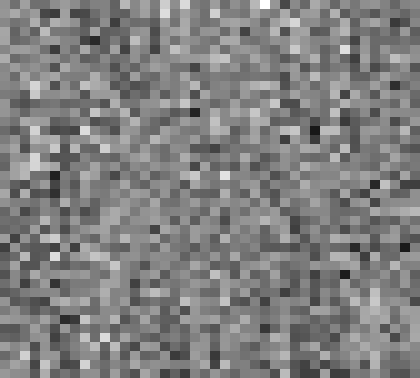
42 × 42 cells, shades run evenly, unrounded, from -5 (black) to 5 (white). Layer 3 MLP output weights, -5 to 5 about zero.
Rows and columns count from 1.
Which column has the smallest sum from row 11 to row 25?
7
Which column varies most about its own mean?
6
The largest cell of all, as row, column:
1, 27
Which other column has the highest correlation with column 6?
8
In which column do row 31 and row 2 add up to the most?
22
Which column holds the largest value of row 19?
4
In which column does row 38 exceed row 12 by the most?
11
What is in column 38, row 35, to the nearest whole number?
2
